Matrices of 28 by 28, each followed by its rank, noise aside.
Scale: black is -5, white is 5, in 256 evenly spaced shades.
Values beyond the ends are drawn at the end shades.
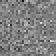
six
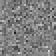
eight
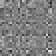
three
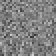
six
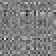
four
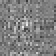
four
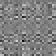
two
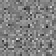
six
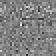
six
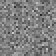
eight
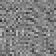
four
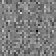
six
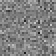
six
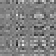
two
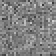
eight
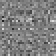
four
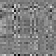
three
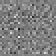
four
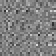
four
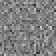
six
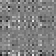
two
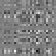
two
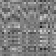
three
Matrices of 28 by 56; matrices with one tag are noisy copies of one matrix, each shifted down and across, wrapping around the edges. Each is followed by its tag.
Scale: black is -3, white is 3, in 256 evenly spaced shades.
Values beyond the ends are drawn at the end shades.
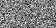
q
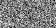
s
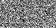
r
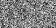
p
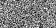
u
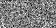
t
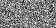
s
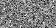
q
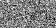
t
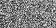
p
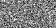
t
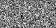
s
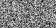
s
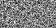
q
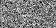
t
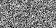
u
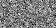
r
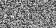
r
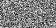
t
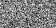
r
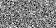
s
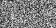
s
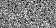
t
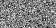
u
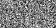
s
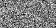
t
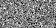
u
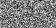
t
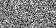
t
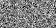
r
